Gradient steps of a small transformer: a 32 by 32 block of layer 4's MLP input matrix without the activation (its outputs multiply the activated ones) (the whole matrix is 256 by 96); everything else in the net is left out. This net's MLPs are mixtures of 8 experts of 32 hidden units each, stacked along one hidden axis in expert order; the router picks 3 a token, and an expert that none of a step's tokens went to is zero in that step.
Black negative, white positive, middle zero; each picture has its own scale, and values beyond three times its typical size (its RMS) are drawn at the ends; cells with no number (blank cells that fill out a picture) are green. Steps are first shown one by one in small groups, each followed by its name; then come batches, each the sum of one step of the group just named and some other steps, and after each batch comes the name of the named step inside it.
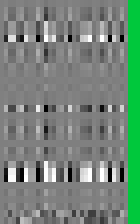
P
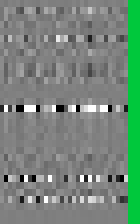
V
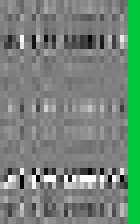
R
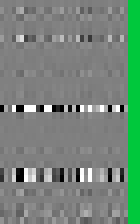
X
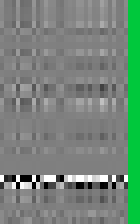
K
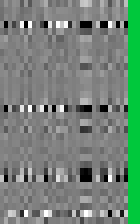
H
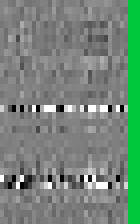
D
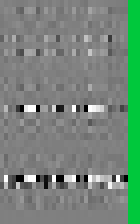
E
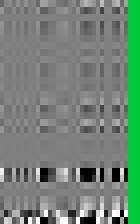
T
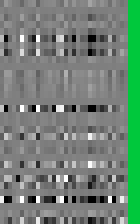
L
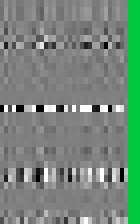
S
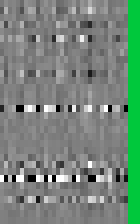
V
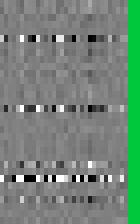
L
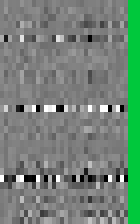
D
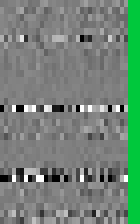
X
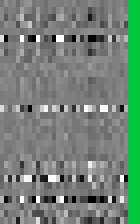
L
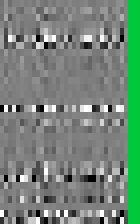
S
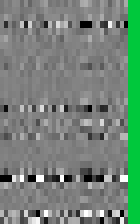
H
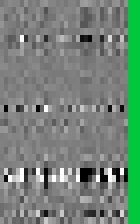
R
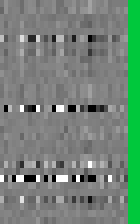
L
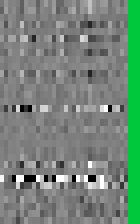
D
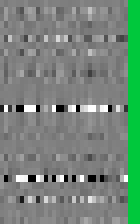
V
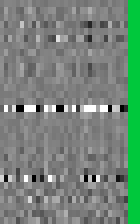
V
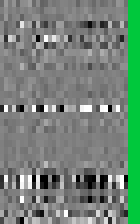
S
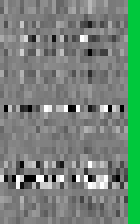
D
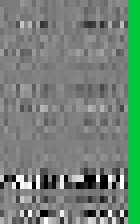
K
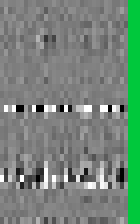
S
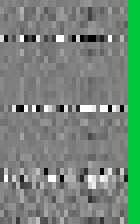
X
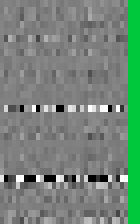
D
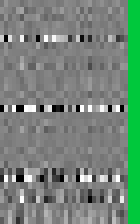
X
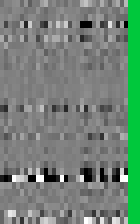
H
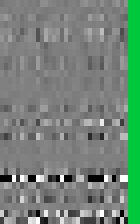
T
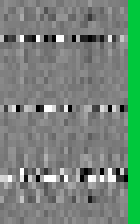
R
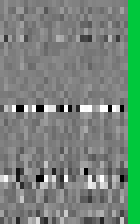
X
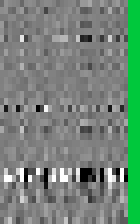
T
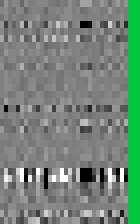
H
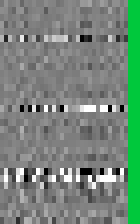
K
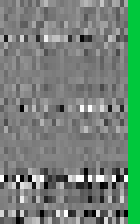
K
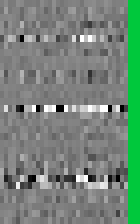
D
